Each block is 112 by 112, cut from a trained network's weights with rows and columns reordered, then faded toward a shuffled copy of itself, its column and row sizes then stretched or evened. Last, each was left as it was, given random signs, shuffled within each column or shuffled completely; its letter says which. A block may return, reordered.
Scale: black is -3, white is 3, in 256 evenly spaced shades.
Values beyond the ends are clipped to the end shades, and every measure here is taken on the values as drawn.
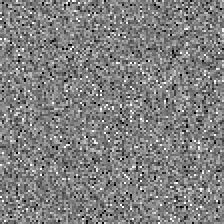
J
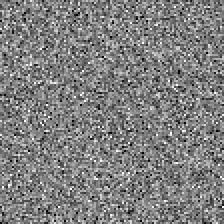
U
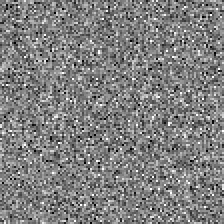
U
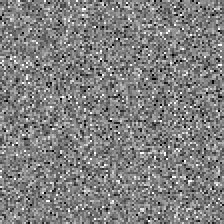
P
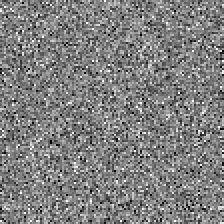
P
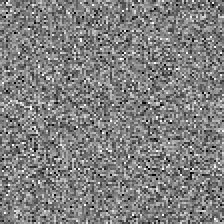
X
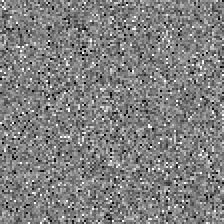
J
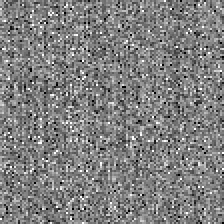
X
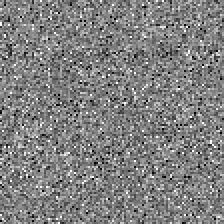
P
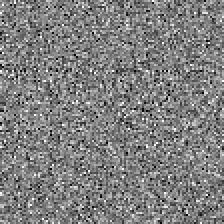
X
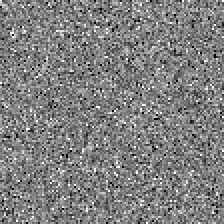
U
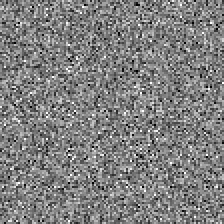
P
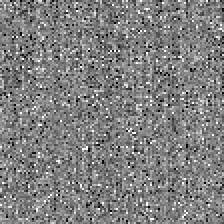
X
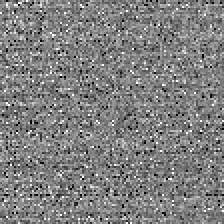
X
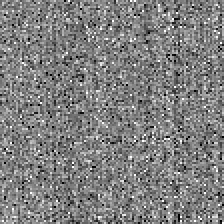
X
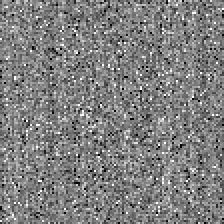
J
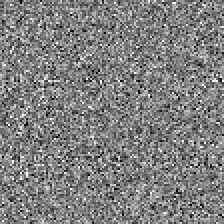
X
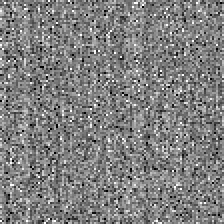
J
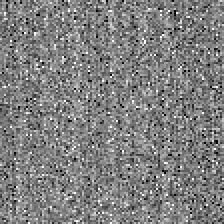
J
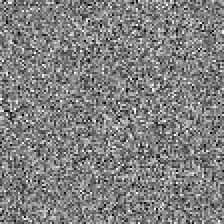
P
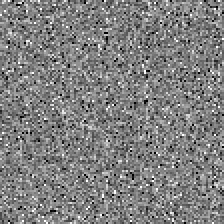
J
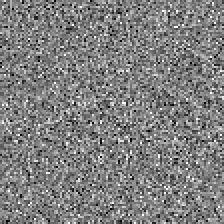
X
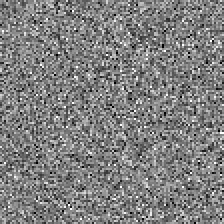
J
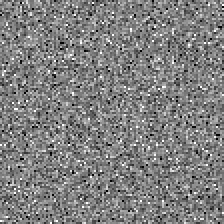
U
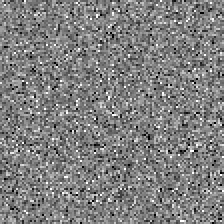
P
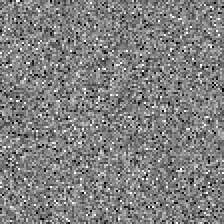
U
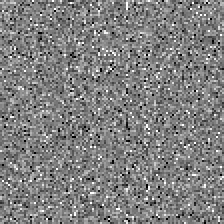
P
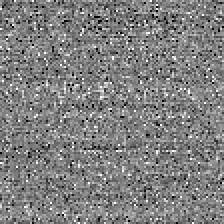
X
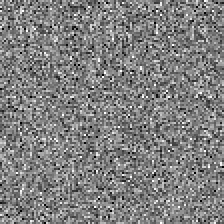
X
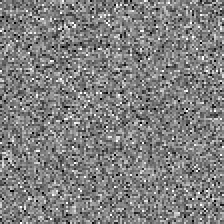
J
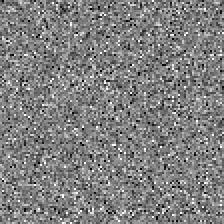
P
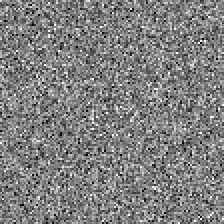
J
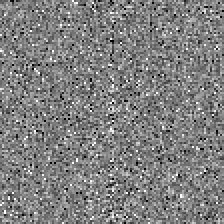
J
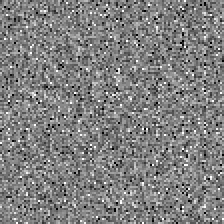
J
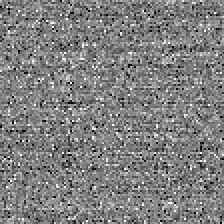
X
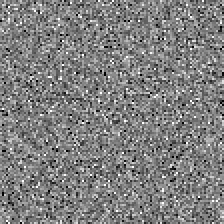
P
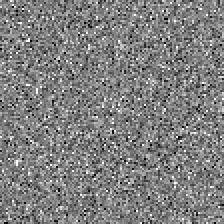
U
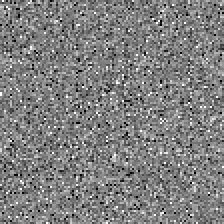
J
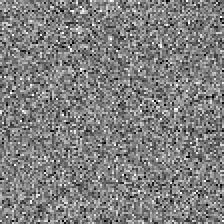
P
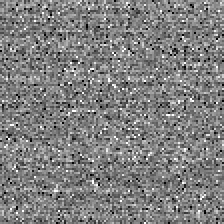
X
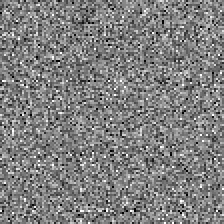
X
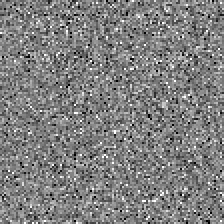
P
